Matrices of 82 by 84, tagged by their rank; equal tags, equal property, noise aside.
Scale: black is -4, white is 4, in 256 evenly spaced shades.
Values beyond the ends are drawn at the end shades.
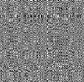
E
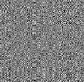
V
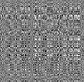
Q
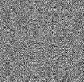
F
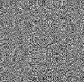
F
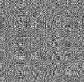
V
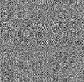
F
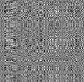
Q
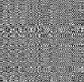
Q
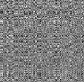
E
